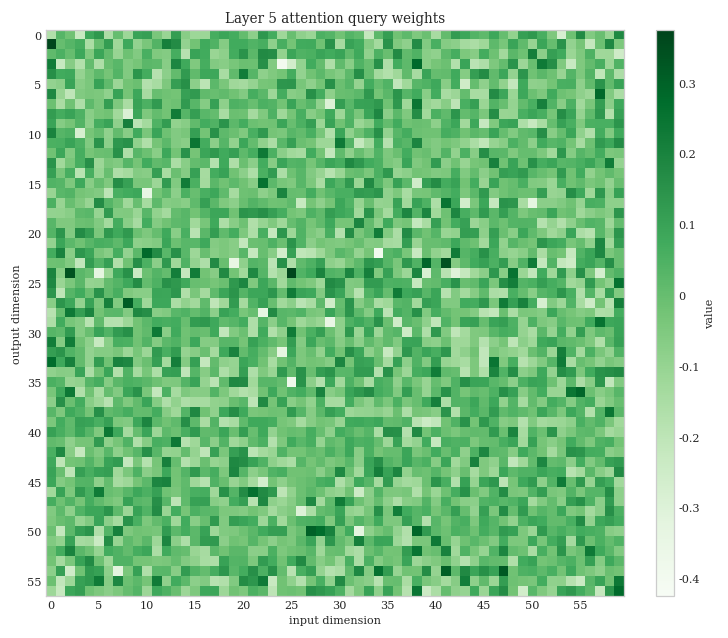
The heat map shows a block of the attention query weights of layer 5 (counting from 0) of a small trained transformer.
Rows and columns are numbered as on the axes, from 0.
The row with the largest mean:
25
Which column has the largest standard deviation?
38
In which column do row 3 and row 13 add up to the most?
0
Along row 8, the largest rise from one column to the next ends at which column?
9
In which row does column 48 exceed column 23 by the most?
24
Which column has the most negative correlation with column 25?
43
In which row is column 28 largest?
50
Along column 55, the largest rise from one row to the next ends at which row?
36
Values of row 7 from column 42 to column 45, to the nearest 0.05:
-0.2 0.05 0.1 -0.1
